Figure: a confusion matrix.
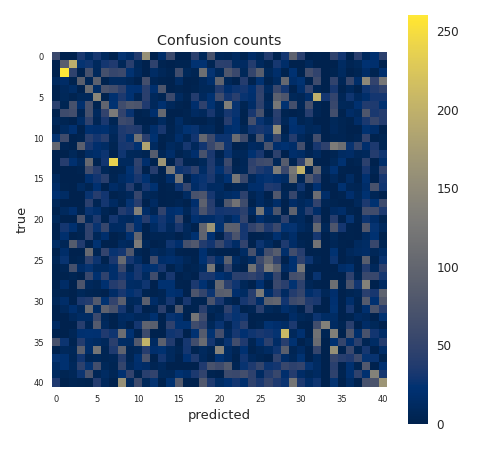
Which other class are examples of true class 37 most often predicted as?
11
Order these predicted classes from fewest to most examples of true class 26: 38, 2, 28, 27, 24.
28, 38, 2, 27, 24
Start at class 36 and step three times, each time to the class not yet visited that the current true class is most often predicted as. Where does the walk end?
38
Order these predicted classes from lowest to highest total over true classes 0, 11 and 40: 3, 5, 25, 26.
25, 5, 3, 26
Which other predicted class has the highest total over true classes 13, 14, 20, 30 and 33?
7
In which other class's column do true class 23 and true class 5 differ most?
10
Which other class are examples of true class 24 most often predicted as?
4
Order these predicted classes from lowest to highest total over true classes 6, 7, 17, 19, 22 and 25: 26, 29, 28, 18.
28, 26, 29, 18
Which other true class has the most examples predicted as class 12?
33
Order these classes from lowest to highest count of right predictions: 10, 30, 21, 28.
28, 30, 21, 10
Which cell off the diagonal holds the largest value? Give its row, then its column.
2, 1
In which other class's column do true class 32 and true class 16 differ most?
17
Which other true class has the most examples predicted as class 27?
9
